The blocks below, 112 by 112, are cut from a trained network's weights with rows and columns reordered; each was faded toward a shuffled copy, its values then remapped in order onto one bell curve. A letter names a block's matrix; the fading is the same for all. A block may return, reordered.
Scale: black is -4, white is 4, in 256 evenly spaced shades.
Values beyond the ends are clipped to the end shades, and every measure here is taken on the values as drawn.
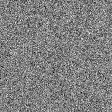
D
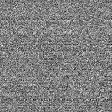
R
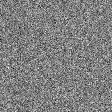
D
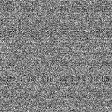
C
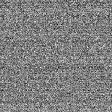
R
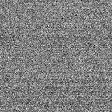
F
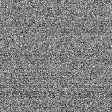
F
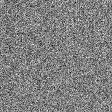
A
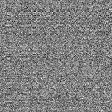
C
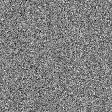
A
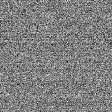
F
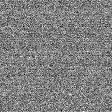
F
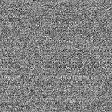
C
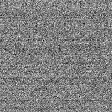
F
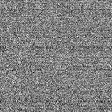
R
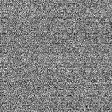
C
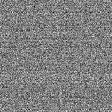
R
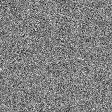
D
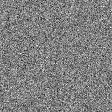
D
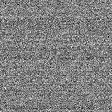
F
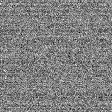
R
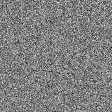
D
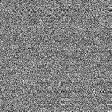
C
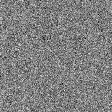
A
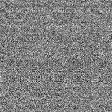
C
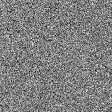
D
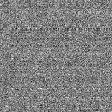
C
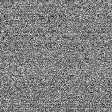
F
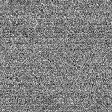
F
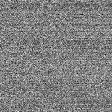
R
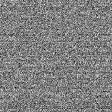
F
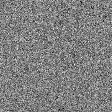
A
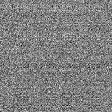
C
